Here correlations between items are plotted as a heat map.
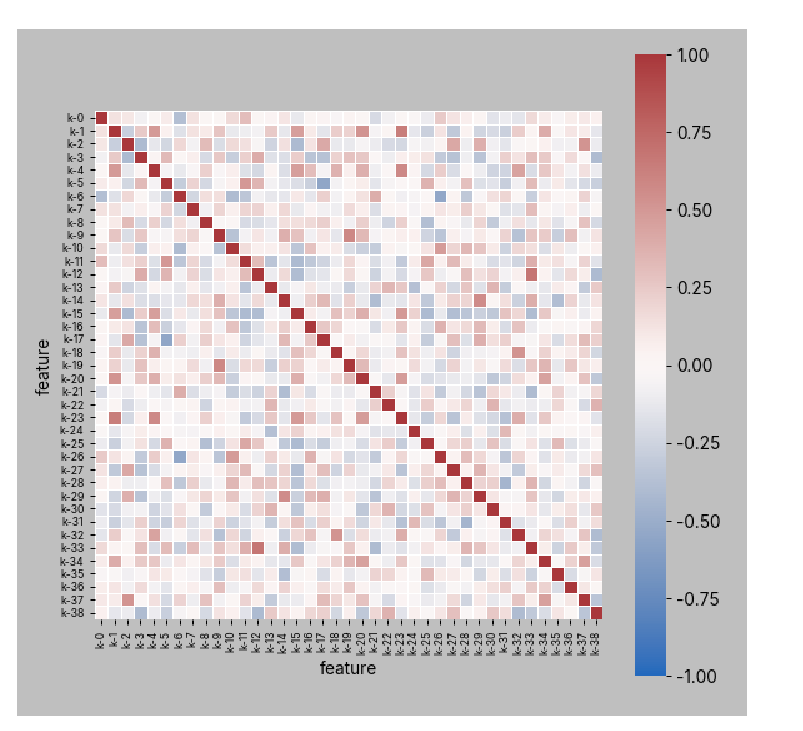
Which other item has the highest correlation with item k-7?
k-33
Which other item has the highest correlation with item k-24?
k-31
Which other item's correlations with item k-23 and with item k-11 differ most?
k-15
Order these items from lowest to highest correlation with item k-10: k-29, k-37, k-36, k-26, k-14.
k-36, k-37, k-14, k-29, k-26
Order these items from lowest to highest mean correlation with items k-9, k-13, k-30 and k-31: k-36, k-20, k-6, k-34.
k-20, k-34, k-6, k-36
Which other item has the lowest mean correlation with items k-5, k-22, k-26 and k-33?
k-6
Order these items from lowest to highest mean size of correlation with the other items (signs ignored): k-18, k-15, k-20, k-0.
k-0, k-18, k-20, k-15
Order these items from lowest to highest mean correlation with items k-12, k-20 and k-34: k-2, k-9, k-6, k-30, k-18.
k-30, k-2, k-6, k-18, k-9
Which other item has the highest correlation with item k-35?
k-25
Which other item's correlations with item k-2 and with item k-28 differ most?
k-37
